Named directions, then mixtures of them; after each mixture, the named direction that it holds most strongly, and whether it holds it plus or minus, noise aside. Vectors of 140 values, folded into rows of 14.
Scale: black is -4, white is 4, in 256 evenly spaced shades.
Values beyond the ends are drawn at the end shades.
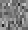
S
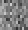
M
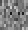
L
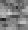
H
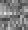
H, plus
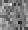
M, plus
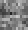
H, minus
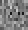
L, plus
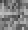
H, plus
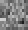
H, minus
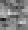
H, plus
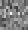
L, minus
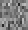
S, plus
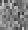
L, plus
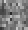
M, minus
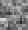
H, minus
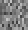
M, minus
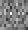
L, minus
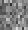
M, minus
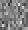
S, minus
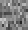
S, plus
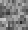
H, minus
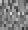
L, minus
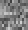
S, minus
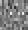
L, minus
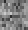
H, plus
